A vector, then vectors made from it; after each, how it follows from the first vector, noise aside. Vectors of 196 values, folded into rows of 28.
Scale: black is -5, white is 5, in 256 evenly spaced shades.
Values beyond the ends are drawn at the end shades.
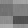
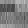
reversed.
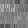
reversed, negated, partly zeroed.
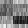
scaled up.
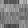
wrapped around.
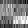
negated, scaled up.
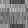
wrapped around.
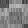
wrapped around.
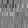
wrapped around, partly zeroed.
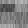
reversed.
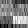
negated, scaled up.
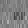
wrapped around, partly zeroed.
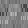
wrapped around, partly zeroed.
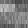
reversed, negated.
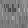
wrapped around, partly zeroed.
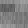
reversed, shrunk.
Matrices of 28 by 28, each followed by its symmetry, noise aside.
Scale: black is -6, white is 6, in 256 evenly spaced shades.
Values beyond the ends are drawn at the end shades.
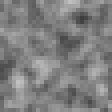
antisymmetric.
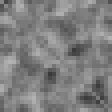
symmetric.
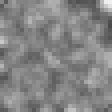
symmetric across the other diagonal.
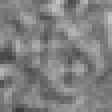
antisymmetric.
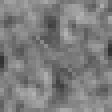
same after a half turn.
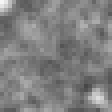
symmetric.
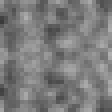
mirrored top to bottom.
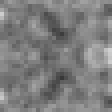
mirrored top to bottom.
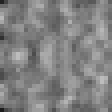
mirrored top to bottom.
